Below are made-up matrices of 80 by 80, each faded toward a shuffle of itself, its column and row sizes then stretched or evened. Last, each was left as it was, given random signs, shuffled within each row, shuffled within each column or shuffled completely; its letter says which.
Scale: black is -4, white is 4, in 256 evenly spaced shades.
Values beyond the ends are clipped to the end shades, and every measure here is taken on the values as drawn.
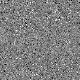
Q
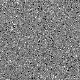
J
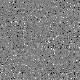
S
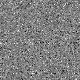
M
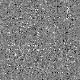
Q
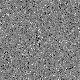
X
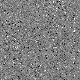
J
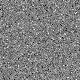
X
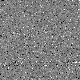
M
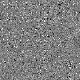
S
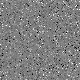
J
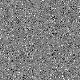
Q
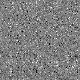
S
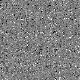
Q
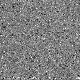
M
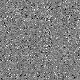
S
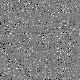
Q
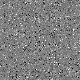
Q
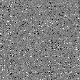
S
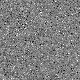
X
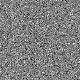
M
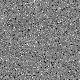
X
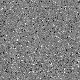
M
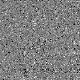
S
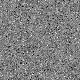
X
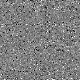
S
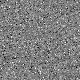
X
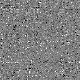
S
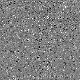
S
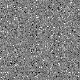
S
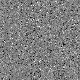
J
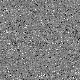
M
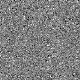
S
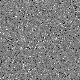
M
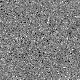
M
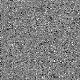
S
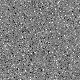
X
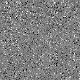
Q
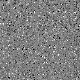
Q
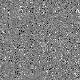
S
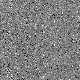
J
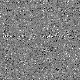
Q
